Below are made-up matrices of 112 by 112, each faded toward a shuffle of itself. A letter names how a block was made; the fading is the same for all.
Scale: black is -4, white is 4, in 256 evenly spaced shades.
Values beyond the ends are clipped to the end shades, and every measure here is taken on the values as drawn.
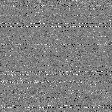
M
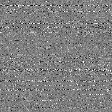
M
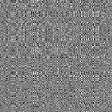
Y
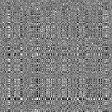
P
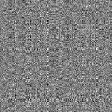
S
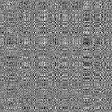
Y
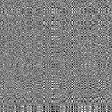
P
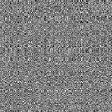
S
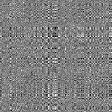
P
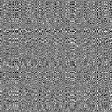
Y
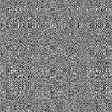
S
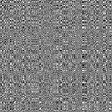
P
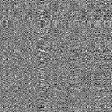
S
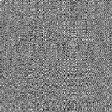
S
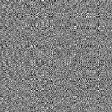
S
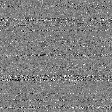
M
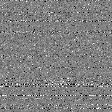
M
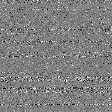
M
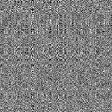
S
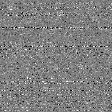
M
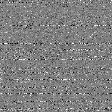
M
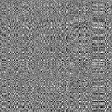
Y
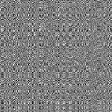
Y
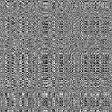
P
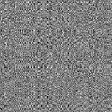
S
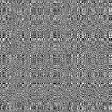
P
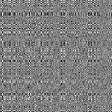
P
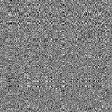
S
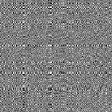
Y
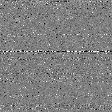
M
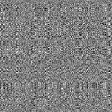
S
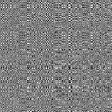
Y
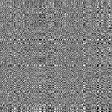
Y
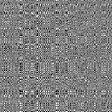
P
